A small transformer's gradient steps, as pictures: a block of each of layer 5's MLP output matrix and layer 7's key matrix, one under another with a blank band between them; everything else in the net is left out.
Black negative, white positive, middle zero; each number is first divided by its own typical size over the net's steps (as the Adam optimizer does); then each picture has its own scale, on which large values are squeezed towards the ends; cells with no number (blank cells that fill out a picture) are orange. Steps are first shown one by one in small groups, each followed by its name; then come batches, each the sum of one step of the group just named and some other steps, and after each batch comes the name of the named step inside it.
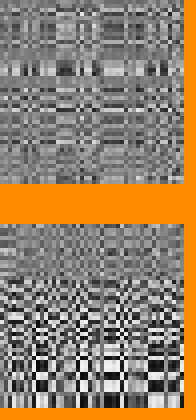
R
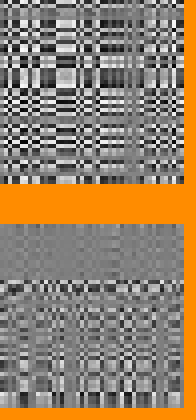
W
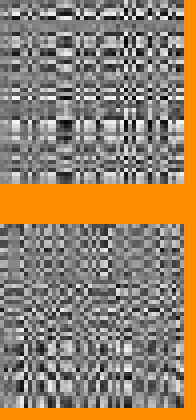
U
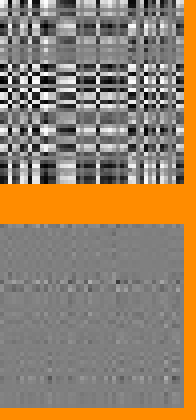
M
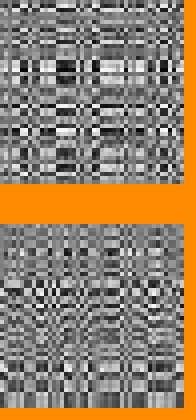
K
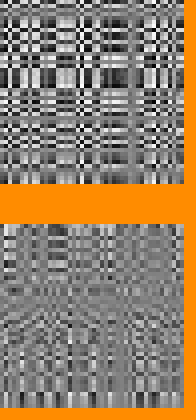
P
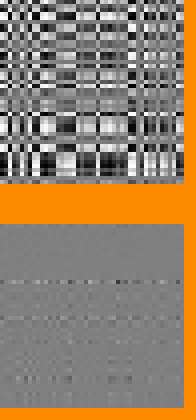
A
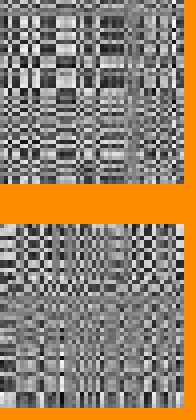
W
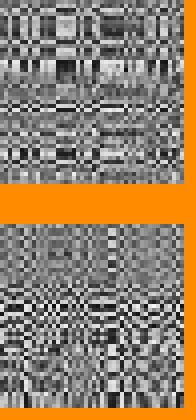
K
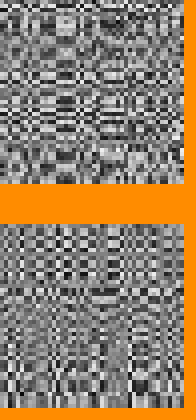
A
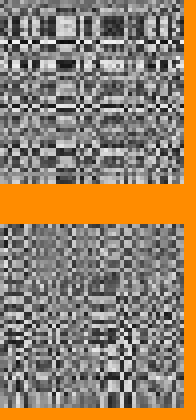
R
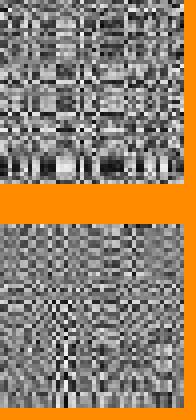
A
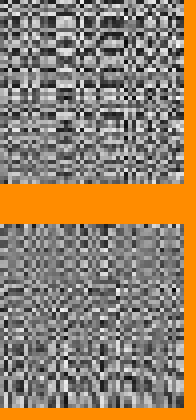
U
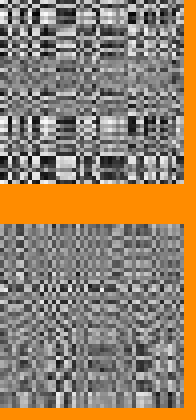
A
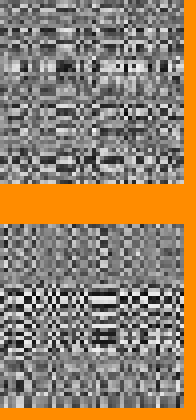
K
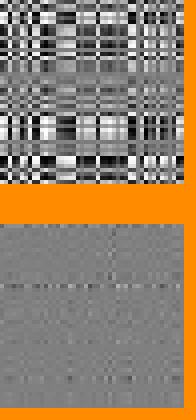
A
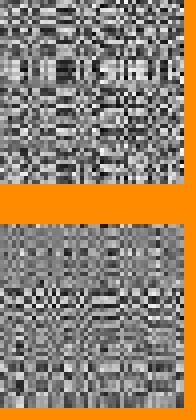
K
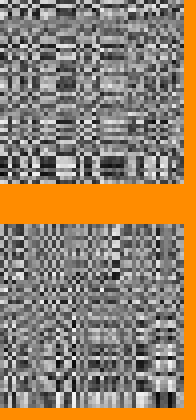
A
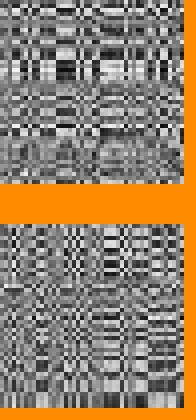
K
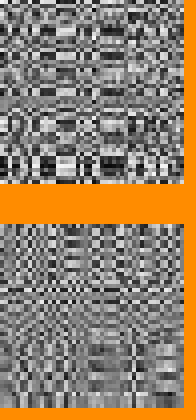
A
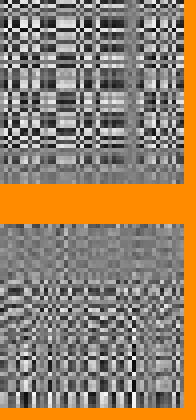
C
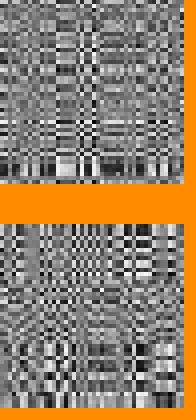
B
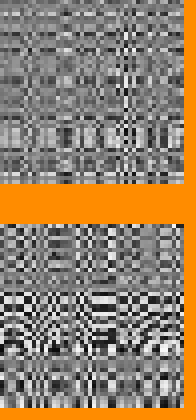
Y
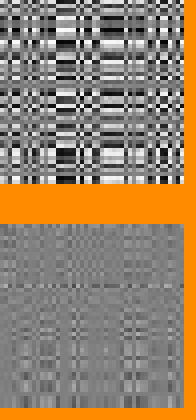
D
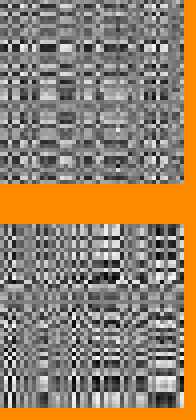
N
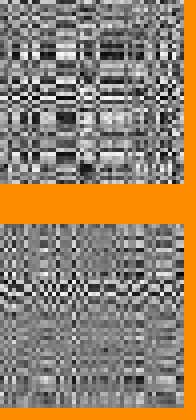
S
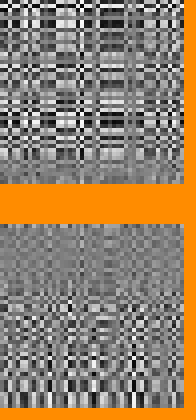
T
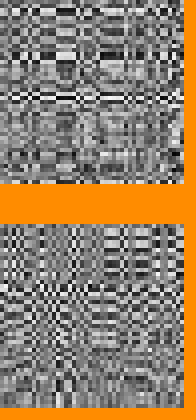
S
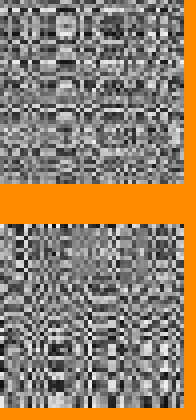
Y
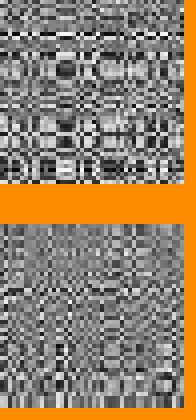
B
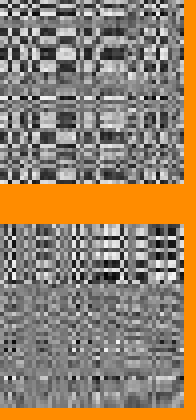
N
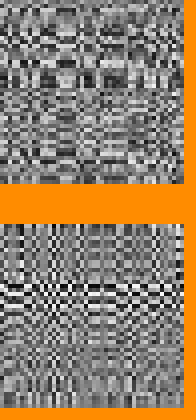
S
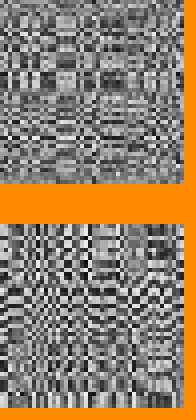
C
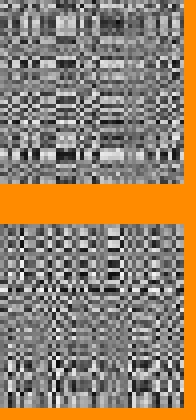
T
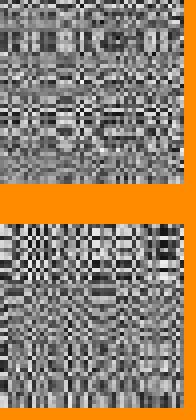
T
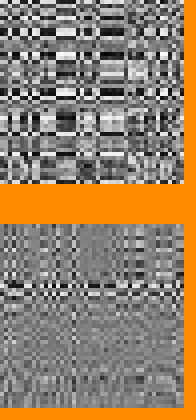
S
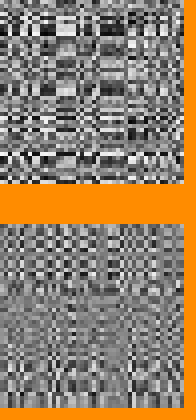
T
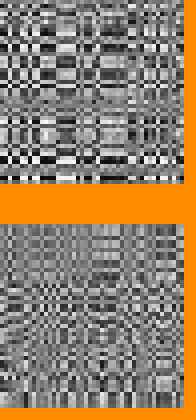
N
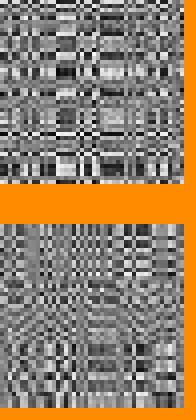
B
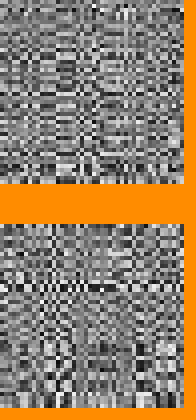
B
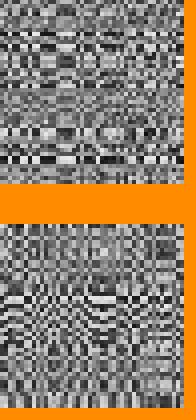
C
